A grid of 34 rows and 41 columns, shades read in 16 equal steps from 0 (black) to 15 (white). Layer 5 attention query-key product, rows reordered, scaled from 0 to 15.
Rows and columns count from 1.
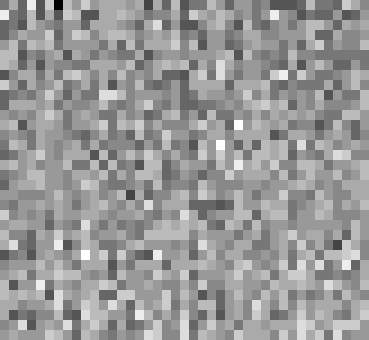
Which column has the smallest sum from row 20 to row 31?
25
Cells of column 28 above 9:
15
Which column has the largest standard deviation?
7
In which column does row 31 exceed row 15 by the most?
29
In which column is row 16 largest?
38
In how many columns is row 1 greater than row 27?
13
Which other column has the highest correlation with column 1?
22
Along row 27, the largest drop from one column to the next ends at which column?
40
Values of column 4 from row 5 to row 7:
11 8 9
